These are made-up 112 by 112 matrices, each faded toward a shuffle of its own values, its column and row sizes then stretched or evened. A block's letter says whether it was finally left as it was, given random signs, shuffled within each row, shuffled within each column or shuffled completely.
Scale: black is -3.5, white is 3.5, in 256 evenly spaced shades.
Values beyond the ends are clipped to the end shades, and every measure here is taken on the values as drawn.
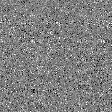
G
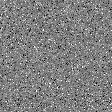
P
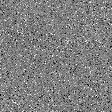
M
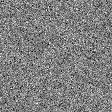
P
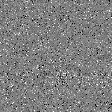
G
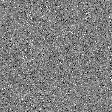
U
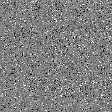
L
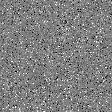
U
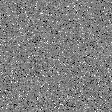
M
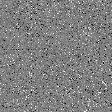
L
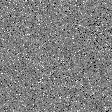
P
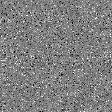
G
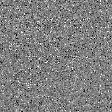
G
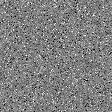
P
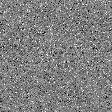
M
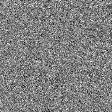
L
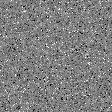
P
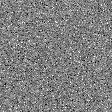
P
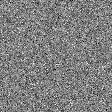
P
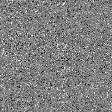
G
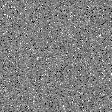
U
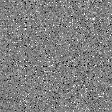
L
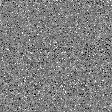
M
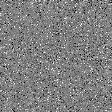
L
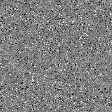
L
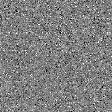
G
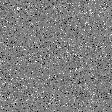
M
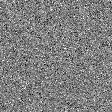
P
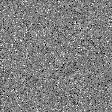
U
